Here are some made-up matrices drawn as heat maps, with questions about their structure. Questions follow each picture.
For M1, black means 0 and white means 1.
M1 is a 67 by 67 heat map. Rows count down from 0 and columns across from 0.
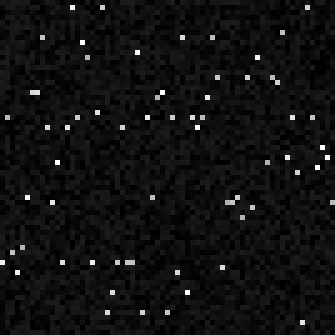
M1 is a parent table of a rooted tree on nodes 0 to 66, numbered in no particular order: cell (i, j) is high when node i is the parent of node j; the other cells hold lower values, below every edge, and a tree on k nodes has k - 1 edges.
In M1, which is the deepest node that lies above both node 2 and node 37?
58
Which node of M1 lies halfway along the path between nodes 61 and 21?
23
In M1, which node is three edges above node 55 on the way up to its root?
7
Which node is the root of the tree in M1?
52
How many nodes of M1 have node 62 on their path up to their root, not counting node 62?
4
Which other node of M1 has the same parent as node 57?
65
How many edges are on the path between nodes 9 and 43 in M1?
5
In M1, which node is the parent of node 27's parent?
40
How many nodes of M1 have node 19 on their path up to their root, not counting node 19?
6
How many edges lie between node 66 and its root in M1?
3
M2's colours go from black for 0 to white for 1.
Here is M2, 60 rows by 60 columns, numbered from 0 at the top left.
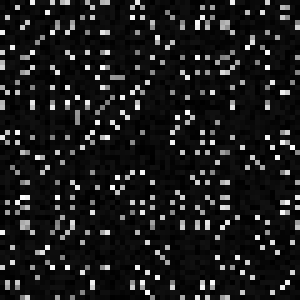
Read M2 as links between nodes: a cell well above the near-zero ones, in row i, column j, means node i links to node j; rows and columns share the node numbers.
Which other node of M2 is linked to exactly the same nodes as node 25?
node 38
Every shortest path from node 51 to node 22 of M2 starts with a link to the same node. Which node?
node 43
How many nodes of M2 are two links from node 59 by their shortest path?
1
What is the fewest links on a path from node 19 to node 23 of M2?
2
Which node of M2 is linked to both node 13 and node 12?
node 0
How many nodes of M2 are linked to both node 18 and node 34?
7
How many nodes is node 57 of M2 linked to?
9
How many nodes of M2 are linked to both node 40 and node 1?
7
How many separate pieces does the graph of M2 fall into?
3
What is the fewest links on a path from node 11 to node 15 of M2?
7
